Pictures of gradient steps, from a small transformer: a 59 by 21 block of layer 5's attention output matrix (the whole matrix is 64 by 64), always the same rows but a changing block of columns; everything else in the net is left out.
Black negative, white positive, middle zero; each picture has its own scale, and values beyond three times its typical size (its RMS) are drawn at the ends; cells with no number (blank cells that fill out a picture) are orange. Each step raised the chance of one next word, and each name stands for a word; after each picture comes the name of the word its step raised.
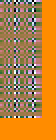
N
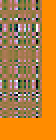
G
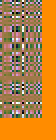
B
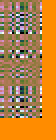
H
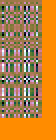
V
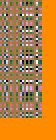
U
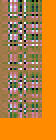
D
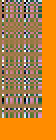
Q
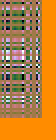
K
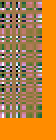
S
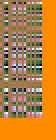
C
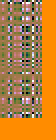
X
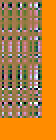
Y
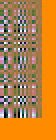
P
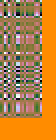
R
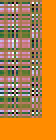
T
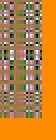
K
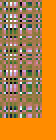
S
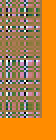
U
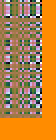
D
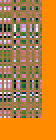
G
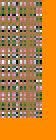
U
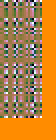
N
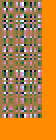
S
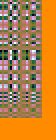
K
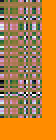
G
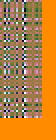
N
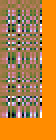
P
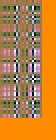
V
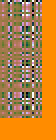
R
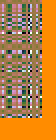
H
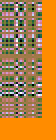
T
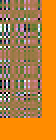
G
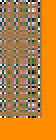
N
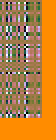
X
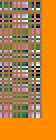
S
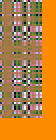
R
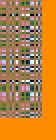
U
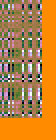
V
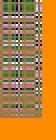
D
